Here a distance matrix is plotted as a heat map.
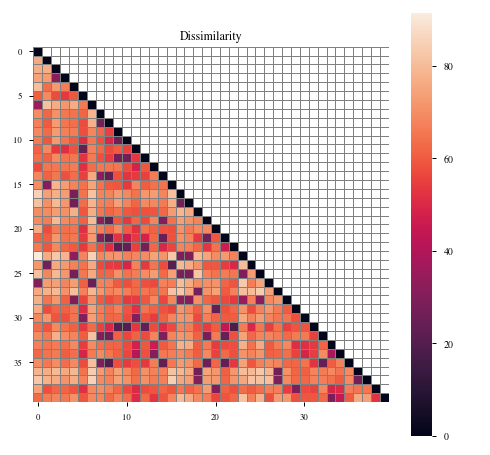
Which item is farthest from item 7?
6
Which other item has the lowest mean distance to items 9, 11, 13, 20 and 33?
34
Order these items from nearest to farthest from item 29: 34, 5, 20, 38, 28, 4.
20, 38, 5, 34, 28, 4
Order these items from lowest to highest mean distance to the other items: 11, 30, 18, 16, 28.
11, 28, 30, 18, 16
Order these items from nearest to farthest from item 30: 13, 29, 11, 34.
11, 34, 13, 29
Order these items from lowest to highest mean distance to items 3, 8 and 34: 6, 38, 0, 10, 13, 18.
13, 10, 38, 18, 0, 6
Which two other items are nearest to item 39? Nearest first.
33, 34
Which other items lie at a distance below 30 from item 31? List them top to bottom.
9, 10, 12, 22
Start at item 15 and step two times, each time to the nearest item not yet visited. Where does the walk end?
1
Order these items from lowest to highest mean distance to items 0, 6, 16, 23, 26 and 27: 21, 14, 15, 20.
21, 14, 20, 15
